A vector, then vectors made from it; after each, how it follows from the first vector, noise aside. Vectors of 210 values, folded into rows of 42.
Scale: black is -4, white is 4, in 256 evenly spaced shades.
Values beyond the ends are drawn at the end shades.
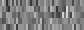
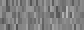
shrunk.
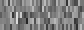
reversed.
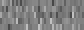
partly zeroed.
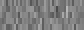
shrunk.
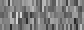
reversed.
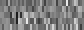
reversed, negated.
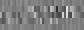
partly zeroed.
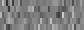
partly zeroed.
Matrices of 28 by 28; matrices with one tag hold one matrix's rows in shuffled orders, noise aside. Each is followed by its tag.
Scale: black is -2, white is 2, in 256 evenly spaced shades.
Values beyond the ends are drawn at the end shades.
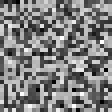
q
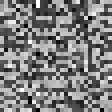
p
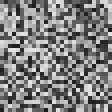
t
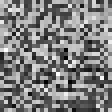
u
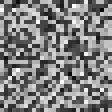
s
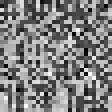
t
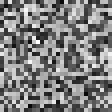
q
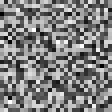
t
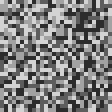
t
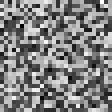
q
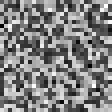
q
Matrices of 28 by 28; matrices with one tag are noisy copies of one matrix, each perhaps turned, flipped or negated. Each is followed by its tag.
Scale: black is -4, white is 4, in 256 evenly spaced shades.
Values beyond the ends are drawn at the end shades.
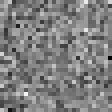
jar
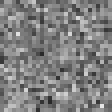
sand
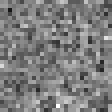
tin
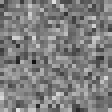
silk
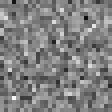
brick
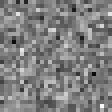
sand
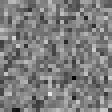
silk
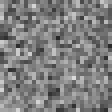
silk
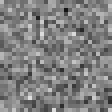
jar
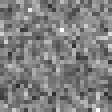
brick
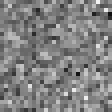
brick
